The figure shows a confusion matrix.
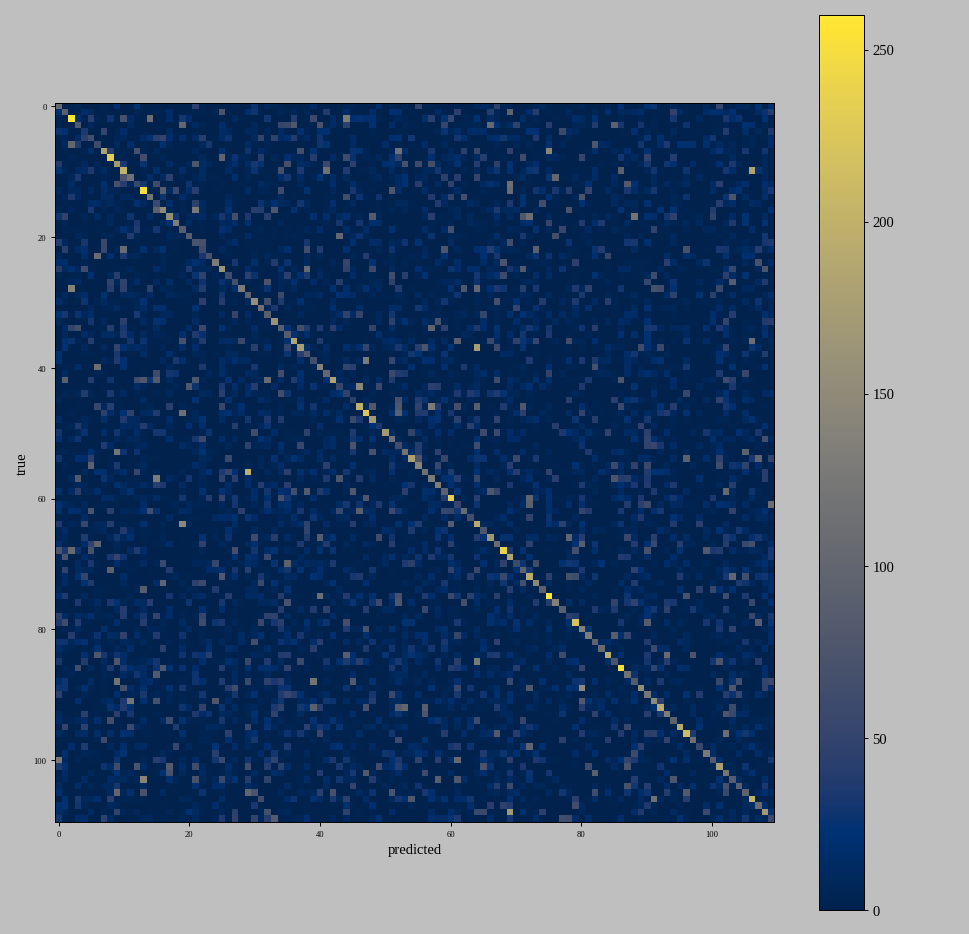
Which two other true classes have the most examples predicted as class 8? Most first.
71, 94
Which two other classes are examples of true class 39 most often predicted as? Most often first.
47, 51
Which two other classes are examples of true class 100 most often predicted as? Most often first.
0, 61
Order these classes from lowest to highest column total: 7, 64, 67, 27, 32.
7, 27, 32, 67, 64
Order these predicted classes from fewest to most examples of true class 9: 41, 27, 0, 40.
40, 27, 0, 41
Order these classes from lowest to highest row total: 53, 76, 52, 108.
52, 53, 108, 76
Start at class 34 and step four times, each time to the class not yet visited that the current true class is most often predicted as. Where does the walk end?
13
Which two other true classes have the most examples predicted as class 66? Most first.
3, 59
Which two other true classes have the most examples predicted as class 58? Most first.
103, 33
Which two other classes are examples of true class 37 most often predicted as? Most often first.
64, 56
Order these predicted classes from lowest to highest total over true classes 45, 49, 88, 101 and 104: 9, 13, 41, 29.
41, 13, 29, 9
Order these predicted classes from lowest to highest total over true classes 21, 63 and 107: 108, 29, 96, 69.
96, 29, 108, 69
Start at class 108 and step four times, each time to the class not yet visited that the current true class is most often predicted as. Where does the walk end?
38
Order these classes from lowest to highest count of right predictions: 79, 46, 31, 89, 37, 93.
31, 93, 89, 37, 46, 79
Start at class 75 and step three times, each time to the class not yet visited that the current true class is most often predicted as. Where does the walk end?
2
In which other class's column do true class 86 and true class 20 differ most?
43
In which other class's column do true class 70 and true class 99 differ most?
35
